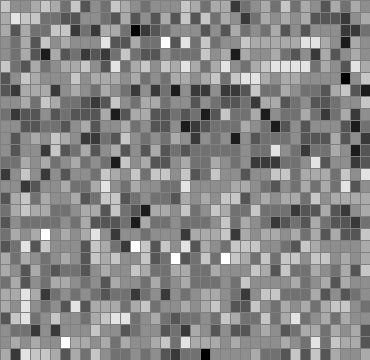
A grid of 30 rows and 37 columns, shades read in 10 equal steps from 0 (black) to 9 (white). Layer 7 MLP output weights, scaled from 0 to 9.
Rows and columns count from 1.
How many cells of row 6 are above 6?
13
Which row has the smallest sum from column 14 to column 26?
8
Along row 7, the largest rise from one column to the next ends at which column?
36
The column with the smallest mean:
20
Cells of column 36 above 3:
20
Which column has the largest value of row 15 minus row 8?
37
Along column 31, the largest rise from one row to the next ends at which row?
4
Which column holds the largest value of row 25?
3
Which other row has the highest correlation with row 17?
27
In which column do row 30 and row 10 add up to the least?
21
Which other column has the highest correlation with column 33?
12
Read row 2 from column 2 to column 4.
8 7 7
